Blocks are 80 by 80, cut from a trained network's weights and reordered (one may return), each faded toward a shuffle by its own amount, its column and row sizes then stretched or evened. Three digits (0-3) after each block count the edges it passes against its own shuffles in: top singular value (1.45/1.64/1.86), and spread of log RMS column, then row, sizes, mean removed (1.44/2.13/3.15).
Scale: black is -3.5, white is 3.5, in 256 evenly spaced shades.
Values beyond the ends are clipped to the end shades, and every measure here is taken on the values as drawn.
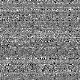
1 1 2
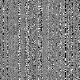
2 3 0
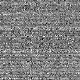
2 0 2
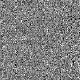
1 2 0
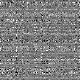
2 2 2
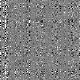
1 3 2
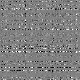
1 1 3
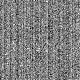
3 0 0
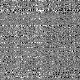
1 0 3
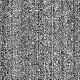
2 0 1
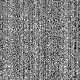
3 0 1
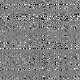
1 2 3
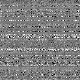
2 1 3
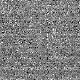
0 1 1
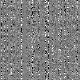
0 3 0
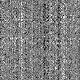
3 2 1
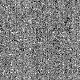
0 0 1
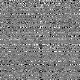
0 1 3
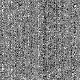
1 2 0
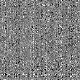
1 2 2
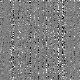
1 3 1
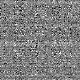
1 2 1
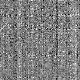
3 1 2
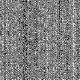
3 2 1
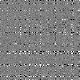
2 2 3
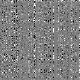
0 3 2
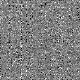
0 2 0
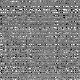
2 2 3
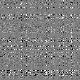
1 2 3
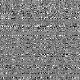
3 1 3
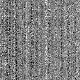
3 2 0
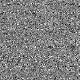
1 0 2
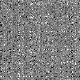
0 2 2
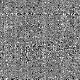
0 1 2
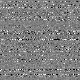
0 0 3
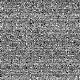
2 1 0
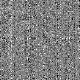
1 2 1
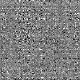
0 2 2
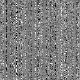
1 3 0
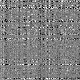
3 1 3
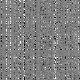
2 3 2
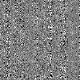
0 3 1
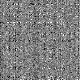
2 1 2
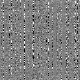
1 3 0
